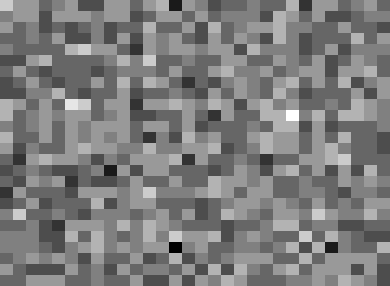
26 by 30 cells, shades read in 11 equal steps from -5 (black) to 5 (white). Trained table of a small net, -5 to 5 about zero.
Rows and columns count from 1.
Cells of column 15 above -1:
14
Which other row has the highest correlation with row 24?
26
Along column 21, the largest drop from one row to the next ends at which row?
15
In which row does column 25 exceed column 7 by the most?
20
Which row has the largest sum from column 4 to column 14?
10
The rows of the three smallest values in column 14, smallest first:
23, 1, 13
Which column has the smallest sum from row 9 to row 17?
2
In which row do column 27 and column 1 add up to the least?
18
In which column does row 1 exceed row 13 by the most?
12
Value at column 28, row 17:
0
